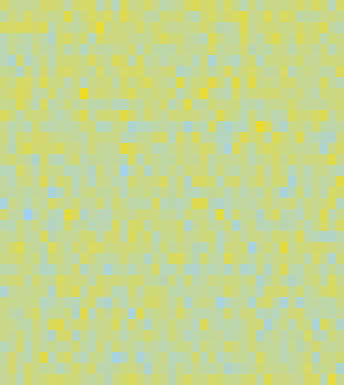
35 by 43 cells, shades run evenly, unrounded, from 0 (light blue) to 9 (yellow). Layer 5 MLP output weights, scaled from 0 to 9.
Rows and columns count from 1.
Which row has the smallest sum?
25
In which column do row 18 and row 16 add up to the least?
16
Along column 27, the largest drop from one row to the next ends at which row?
6
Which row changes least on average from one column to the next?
3
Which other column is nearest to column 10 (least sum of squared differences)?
39
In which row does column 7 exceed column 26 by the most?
23
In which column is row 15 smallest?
5
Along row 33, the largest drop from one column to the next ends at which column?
7
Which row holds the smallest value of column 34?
30
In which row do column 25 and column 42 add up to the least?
24
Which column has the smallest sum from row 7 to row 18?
29
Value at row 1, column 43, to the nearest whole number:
6
